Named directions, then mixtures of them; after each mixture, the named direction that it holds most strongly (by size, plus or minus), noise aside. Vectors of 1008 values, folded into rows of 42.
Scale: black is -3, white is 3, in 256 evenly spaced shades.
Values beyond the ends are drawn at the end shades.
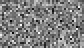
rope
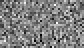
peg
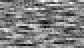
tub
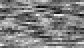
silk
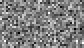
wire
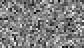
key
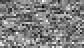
silk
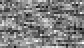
silk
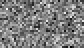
key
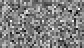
rope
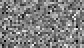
wire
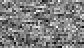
key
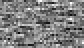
tub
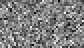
key
